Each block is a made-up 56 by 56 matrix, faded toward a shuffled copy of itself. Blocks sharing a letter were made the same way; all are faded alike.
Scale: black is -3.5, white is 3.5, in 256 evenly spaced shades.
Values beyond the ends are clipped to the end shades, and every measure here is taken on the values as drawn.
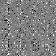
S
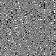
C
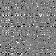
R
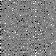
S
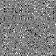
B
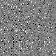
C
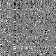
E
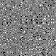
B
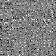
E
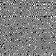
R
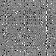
S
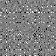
R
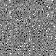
E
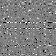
R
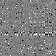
R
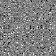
B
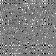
R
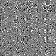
E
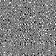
E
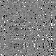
S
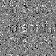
E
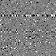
R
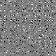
B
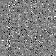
C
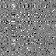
R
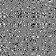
R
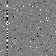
S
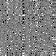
S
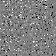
C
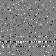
R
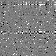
R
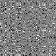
B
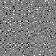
R
